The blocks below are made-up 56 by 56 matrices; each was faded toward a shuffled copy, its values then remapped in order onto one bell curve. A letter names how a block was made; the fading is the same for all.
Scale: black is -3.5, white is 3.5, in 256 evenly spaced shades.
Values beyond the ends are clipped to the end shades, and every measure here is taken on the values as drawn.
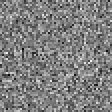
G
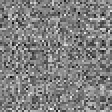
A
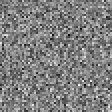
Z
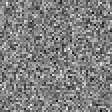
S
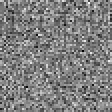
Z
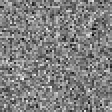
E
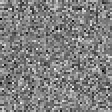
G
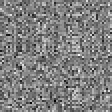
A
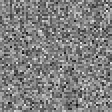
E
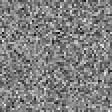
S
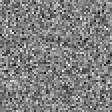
E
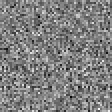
G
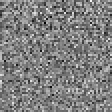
G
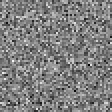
S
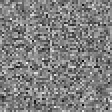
G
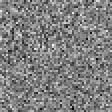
E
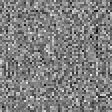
A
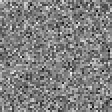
E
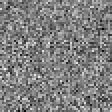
G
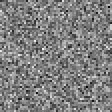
E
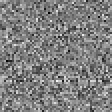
G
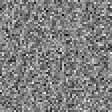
E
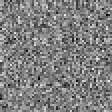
Z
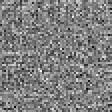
Z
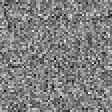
S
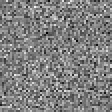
G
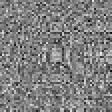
A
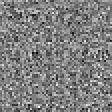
Z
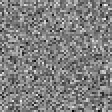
Z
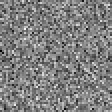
E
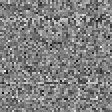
G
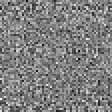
A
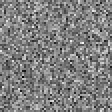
E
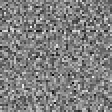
Z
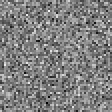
S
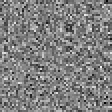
Z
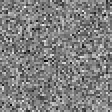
E
